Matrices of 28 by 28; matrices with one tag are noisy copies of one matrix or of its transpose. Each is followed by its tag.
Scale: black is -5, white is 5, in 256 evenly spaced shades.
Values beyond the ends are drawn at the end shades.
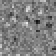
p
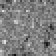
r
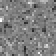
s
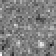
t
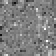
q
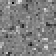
s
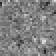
t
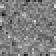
q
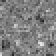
t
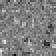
r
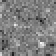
t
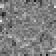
q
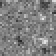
t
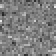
q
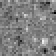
t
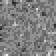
q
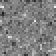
q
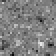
t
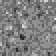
p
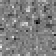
p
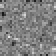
q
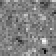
t
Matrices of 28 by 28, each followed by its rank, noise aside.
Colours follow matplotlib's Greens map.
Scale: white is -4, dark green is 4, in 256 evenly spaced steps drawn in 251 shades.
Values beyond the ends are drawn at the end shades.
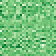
four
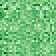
four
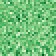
six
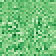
six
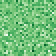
six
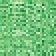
five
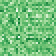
four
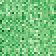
seven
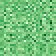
four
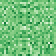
four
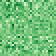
six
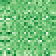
four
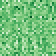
seven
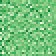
four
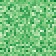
seven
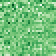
five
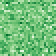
seven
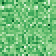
seven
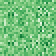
five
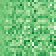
four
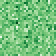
six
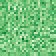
six
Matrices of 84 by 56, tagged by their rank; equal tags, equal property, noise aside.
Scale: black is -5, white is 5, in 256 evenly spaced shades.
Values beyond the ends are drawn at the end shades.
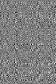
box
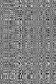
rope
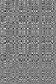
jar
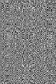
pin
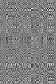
jar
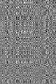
rope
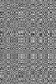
jar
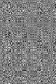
box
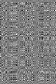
rope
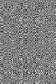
rope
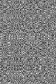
pin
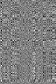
rope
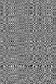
jar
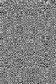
pin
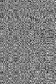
pin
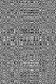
rope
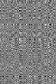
rope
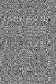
pin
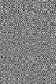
box
